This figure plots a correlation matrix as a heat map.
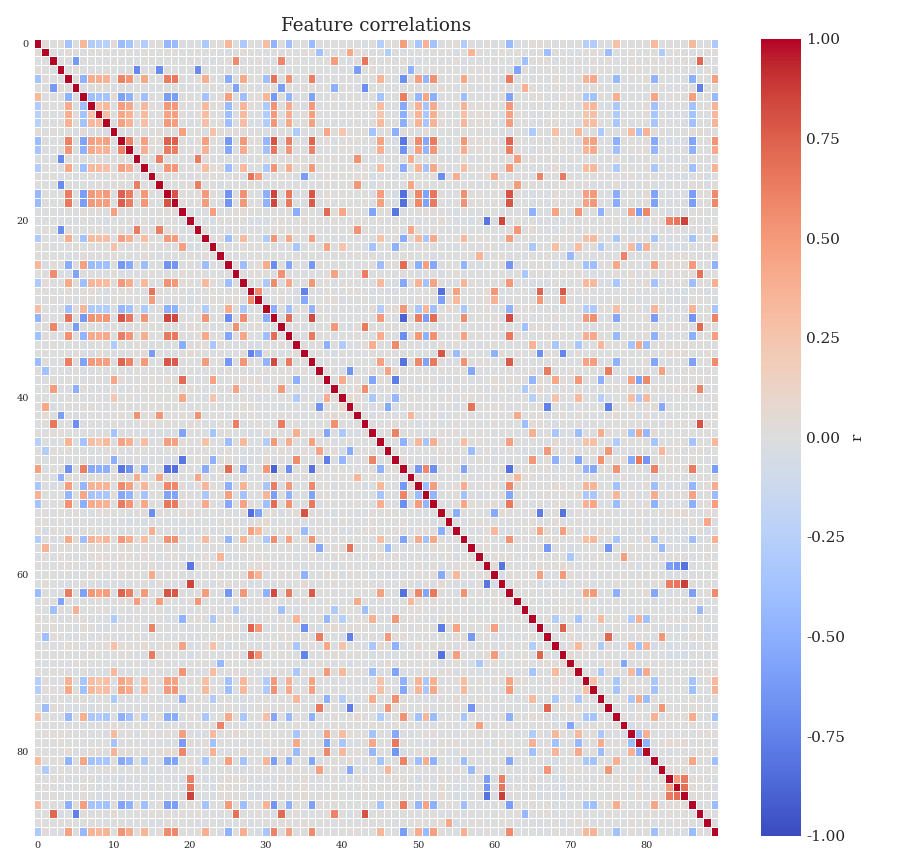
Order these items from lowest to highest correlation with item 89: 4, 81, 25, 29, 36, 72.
25, 81, 29, 72, 4, 36
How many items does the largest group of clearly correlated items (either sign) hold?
31
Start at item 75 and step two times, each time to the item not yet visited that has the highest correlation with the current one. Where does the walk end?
37
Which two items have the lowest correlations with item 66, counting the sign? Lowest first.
53, 35
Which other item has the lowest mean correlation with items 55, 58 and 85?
59
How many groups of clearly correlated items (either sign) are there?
9
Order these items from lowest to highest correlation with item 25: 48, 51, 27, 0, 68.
27, 68, 0, 51, 48
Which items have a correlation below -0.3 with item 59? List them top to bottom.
20, 61, 83, 84, 85
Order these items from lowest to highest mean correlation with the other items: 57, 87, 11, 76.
76, 57, 87, 11
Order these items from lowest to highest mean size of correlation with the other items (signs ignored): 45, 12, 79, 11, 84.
84, 79, 45, 12, 11
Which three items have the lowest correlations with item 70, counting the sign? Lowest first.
77, 24, 58
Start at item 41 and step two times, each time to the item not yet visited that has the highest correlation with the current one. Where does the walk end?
1
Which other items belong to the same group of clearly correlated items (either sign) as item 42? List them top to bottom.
3, 13, 16, 21, 49, 63
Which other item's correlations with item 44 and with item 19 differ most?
47
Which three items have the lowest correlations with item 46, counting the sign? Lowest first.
41, 57, 1
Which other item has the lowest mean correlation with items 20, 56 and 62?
48
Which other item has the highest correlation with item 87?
43
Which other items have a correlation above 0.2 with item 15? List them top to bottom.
28, 29, 55, 60, 66, 69
